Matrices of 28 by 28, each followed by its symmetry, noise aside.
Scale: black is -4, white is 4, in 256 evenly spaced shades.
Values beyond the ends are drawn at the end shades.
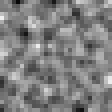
antisymmetric.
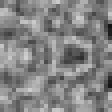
mirrored top to bottom.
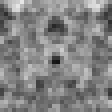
mirrored left to right.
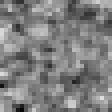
no symmetry.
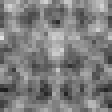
mirrored left to right.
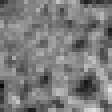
symmetric.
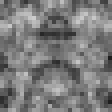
mirrored left to right.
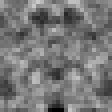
mirrored left to right.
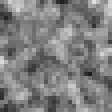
antisymmetric.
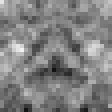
mirrored left to right.
